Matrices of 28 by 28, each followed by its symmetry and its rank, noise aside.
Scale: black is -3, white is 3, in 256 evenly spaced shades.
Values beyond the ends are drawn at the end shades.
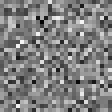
antisymmetric, rank eight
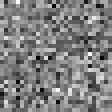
no symmetry, rank six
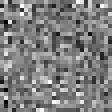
antisymmetric, rank six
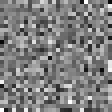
antisymmetric, rank six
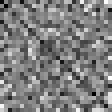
symmetric, rank six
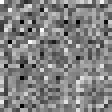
symmetric, rank six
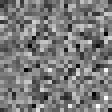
symmetric, rank seven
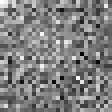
symmetric, rank eight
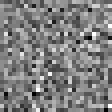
antisymmetric, rank eight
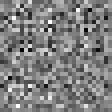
antisymmetric, rank six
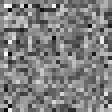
no symmetry, rank seven
